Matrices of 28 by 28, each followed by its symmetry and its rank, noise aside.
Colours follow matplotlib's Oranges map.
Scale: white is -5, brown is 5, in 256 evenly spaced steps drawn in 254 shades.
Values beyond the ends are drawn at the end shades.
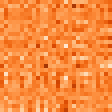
antisymmetric, rank four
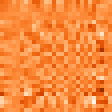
no symmetry, rank three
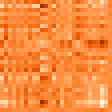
no symmetry, rank three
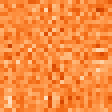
antisymmetric, rank four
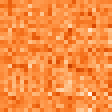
no symmetry, rank five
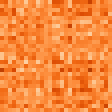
no symmetry, rank three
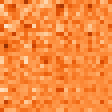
no symmetry, rank four
